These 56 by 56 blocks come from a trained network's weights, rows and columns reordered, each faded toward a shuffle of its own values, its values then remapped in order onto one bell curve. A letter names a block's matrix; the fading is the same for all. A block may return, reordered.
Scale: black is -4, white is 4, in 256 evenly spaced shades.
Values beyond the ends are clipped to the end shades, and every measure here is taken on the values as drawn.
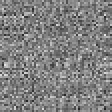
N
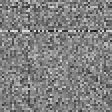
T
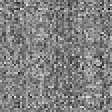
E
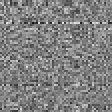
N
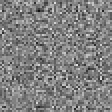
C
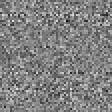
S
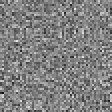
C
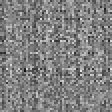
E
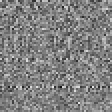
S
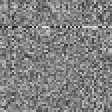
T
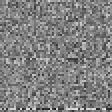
T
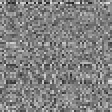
N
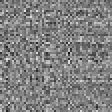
N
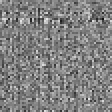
E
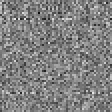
S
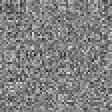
C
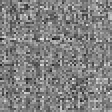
E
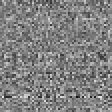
N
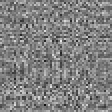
N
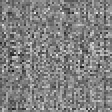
E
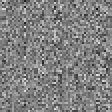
T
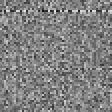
T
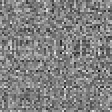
C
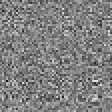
C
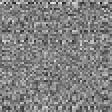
N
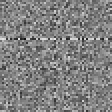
T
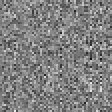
T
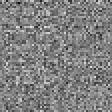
C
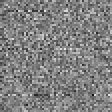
S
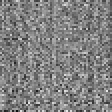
E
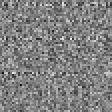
S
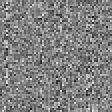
T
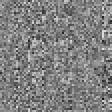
T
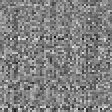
E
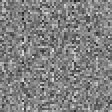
T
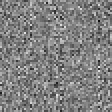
T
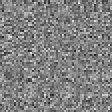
C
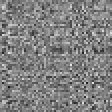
N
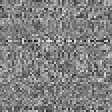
N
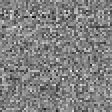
S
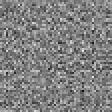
N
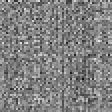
E
